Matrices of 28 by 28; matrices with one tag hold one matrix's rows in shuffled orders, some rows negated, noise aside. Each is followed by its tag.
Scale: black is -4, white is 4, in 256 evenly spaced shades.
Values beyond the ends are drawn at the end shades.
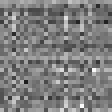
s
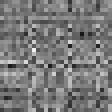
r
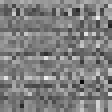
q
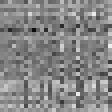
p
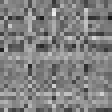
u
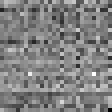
p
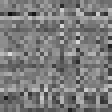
p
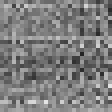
q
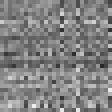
p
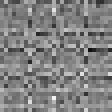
u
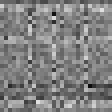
u
